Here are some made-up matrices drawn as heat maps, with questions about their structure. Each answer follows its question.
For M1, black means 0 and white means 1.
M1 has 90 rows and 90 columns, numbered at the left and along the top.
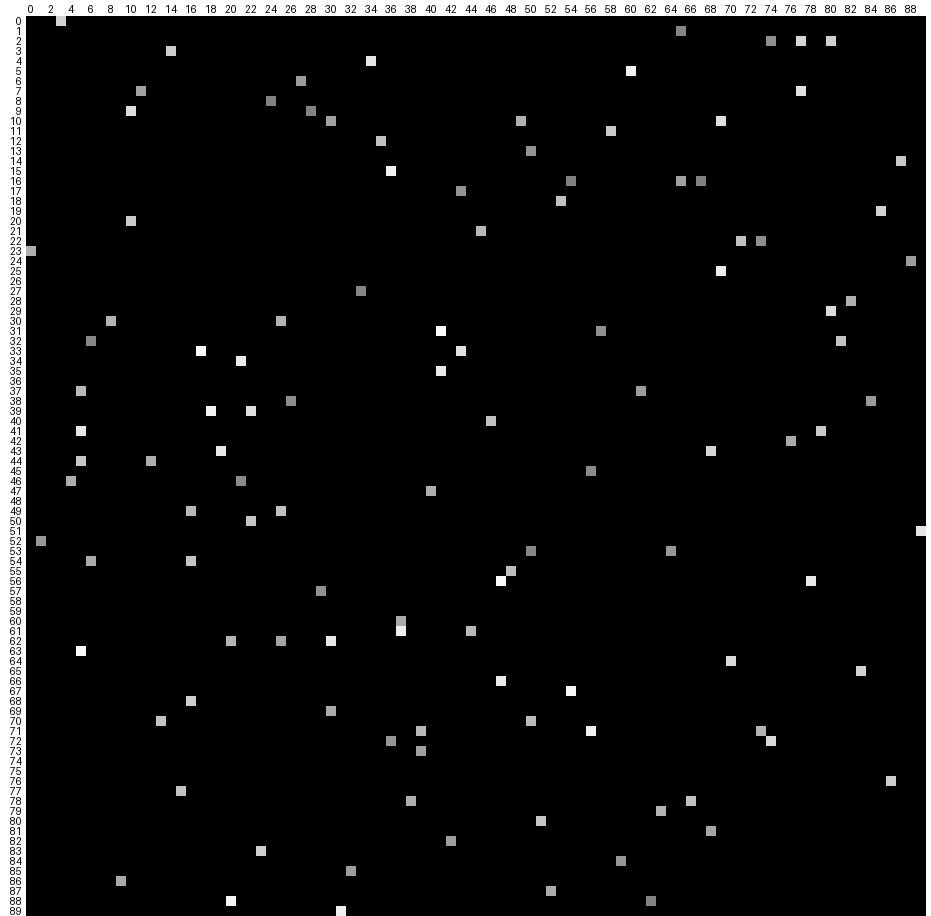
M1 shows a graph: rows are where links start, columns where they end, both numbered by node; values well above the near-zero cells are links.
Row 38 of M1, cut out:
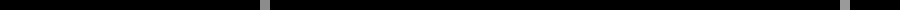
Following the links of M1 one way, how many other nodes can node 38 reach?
3
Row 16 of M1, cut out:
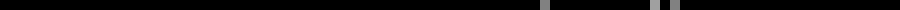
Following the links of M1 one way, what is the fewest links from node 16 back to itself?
2
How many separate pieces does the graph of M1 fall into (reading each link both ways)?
5
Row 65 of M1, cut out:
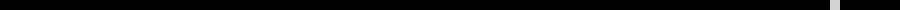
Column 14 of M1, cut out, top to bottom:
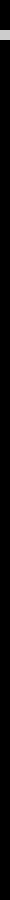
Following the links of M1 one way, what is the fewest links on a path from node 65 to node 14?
5
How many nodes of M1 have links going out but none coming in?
4
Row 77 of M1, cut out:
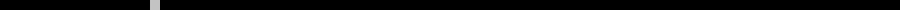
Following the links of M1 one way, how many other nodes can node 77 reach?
2
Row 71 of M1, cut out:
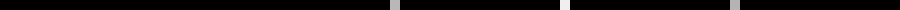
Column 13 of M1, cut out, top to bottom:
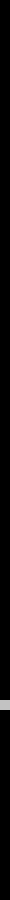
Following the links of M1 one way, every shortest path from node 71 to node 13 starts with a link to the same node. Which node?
node 39
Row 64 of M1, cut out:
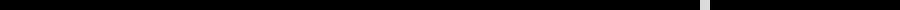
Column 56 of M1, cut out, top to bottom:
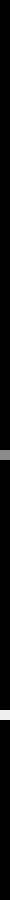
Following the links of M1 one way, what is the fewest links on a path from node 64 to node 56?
5
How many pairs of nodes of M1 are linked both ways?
2
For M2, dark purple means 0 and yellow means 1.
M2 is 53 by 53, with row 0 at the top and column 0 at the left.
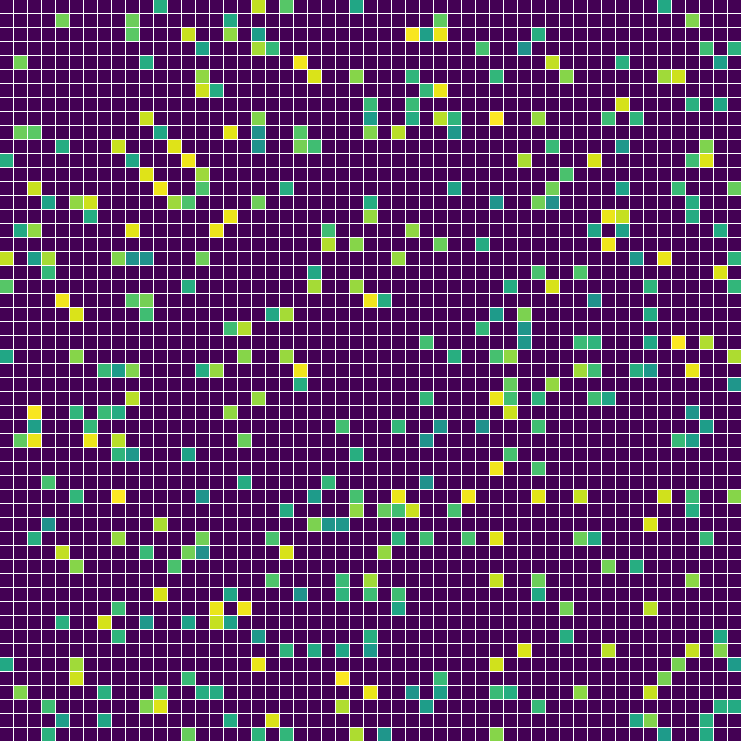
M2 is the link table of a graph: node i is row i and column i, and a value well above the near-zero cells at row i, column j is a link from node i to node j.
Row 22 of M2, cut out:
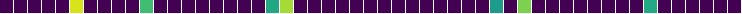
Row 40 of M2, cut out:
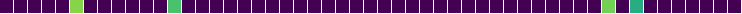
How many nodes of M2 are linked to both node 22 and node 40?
1
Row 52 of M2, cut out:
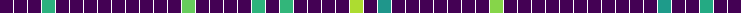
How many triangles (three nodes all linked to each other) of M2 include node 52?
7
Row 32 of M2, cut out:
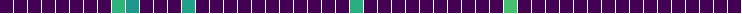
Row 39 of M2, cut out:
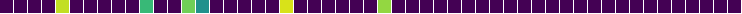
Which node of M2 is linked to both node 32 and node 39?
node 13
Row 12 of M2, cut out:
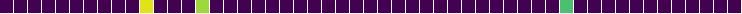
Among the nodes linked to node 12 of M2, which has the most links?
node 14
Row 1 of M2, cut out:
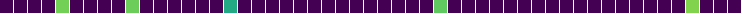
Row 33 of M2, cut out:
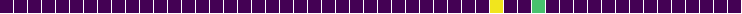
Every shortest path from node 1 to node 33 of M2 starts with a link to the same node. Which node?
node 49
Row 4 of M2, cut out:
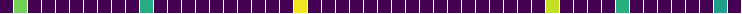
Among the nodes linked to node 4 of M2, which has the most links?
node 10
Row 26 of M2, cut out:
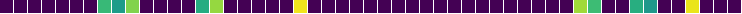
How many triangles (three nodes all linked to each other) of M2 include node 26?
8
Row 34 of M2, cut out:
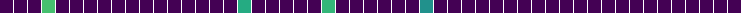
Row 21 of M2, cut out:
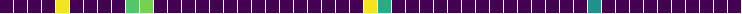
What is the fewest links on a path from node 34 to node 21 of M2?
4
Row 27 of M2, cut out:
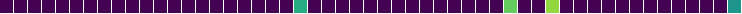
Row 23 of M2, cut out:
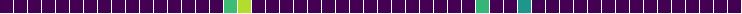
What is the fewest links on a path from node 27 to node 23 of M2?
4
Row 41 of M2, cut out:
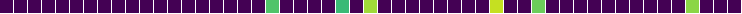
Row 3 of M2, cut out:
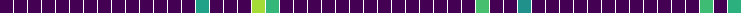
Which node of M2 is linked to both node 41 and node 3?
node 19
